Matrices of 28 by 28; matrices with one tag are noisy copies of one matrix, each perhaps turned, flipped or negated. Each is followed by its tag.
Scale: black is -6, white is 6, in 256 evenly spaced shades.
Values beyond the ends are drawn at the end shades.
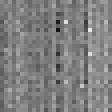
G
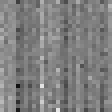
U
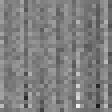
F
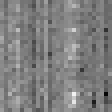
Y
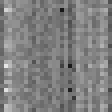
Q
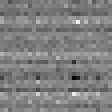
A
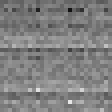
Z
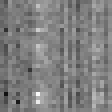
Y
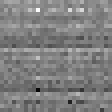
Z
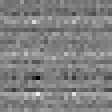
A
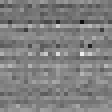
G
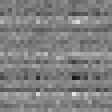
A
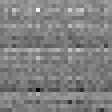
Z
